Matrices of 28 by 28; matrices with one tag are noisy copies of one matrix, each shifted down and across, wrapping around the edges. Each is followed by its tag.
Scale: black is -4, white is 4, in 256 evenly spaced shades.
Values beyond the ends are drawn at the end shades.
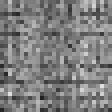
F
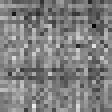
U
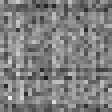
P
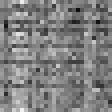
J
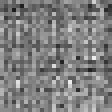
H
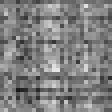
J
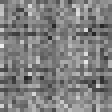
U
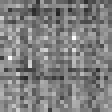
U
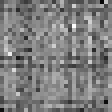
U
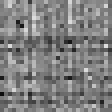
H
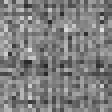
H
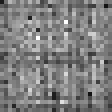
U
